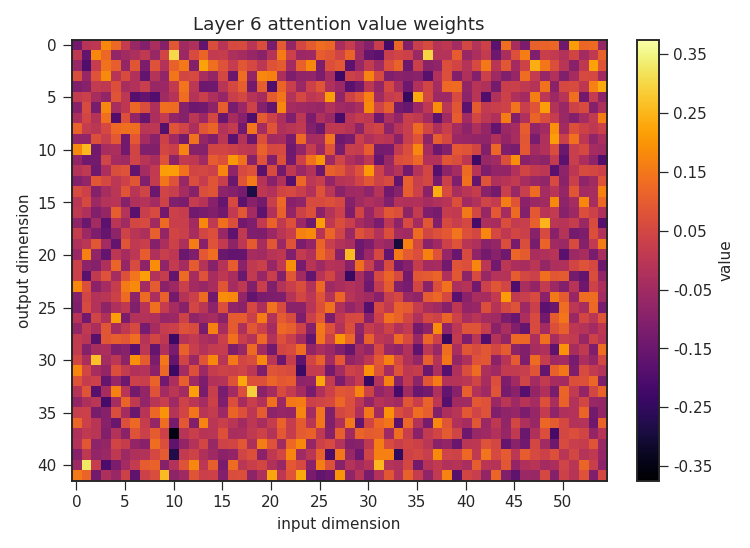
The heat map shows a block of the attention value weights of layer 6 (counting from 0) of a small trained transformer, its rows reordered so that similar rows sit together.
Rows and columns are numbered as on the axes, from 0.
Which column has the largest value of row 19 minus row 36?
12
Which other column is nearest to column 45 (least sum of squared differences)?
7
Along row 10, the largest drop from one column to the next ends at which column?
2
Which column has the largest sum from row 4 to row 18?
35
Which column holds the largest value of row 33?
18
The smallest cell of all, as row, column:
37, 10
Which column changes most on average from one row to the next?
33
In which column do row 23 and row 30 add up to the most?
6
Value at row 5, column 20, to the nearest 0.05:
0.1
